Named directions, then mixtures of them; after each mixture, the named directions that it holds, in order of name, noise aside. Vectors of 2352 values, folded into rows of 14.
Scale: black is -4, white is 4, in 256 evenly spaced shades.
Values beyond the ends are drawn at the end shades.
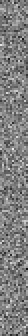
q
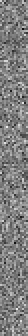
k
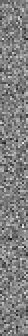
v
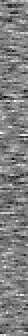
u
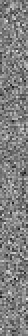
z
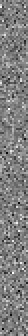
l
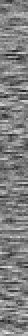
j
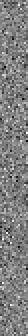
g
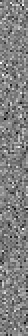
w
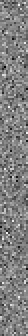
g.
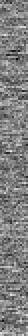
j, k, l.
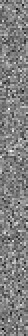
k, l, v.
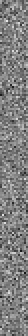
z.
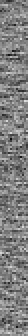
j, v.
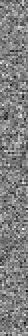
j, k, w.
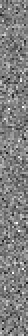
l.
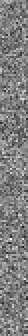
j, v, z.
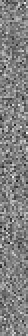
g, k.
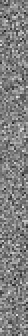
q, z.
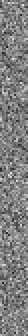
g, l, v.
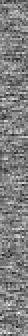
j, q, u.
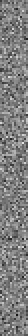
v.
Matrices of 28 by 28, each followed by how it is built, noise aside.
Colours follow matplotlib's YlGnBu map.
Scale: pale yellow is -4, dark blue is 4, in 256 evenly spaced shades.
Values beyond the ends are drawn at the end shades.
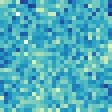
smooth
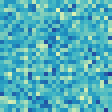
blocks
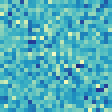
block diagonal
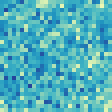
smooth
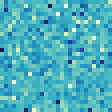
sparse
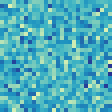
noise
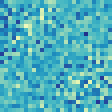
block diagonal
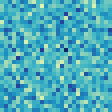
repeating columns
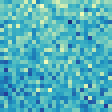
smooth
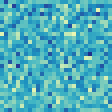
repeating columns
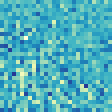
lower triangular
